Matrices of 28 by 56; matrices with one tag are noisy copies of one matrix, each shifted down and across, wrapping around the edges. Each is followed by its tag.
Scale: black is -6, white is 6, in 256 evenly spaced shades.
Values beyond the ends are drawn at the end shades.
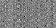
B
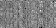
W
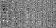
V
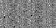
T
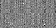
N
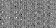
B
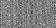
N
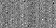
T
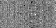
V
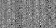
T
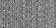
B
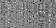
V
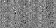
T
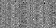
T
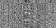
V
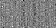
N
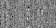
W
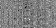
V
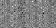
T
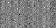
T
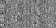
W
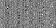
N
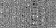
V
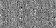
W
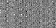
B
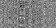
V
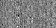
W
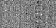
V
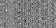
B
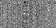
V
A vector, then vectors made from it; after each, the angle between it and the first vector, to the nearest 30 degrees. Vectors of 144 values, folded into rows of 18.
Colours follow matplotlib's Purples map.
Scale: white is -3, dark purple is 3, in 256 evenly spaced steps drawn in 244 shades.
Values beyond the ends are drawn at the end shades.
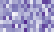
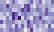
120 degrees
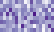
120 degrees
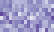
120 degrees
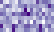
90 degrees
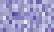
150 degrees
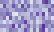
30 degrees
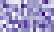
60 degrees
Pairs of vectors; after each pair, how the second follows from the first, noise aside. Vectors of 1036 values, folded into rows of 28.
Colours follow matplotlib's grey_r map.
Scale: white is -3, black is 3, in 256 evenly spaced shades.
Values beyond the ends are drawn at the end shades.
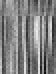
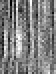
reversed.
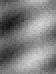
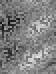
partly zeroed.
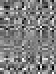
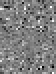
partly zeroed.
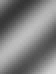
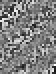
sign-scrambled.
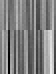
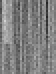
reversed, shrunk.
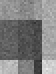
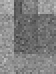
reversed, shrunk.
